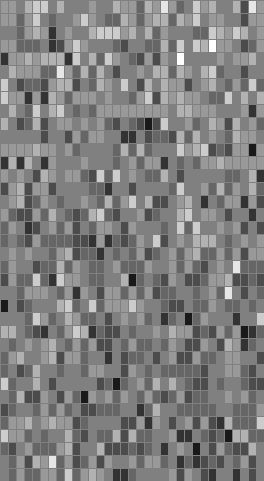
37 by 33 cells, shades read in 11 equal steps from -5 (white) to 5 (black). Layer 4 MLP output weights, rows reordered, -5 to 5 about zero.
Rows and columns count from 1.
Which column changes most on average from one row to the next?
1
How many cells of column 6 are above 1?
6
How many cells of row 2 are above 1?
1
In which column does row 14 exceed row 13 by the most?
33
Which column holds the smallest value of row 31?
3
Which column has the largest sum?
31
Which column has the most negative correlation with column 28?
7
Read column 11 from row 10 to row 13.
-1 1 0 -1
